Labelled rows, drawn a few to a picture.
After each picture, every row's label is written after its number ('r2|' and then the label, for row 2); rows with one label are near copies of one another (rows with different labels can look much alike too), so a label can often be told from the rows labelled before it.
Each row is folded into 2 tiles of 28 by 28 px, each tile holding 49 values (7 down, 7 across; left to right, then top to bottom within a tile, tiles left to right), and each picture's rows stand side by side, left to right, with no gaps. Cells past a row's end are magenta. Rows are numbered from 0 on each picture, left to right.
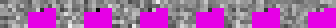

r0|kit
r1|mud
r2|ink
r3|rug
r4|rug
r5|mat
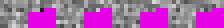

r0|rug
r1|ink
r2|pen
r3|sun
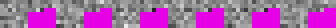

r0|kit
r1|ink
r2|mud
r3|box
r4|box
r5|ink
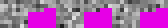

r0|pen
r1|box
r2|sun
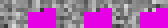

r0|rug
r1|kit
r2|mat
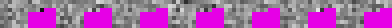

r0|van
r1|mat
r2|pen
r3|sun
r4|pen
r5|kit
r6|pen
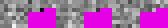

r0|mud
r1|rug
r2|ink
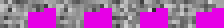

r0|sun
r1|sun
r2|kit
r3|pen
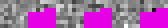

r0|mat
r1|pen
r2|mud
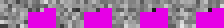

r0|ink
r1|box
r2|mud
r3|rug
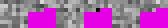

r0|pen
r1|van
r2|ink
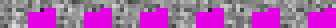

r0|rug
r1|sun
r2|sun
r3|rug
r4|pen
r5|box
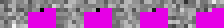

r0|mud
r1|van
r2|van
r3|ink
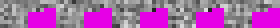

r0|mat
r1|sun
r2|rug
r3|kit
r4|pen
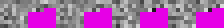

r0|mat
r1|mat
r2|kit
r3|kit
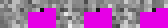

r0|van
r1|mud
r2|rug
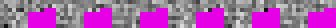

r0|box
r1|mat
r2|pen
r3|kit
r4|rug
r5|pen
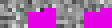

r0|kit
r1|ink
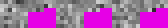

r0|sun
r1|mat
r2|kit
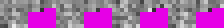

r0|rug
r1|mud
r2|kit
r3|rug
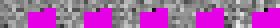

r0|box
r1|box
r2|van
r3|sun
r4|rug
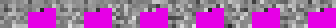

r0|mud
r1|mud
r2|mat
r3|kit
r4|box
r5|kit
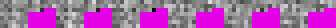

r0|rug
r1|rug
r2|van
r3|pen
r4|sun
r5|pen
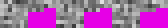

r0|sun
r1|ink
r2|pen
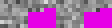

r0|ink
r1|kit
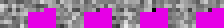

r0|pen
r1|box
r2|rug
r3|van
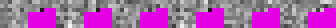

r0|van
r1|rug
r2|sun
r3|rug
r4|ink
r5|mat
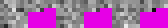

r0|box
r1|kit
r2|mud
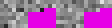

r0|box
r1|ink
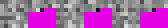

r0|kit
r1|van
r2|mud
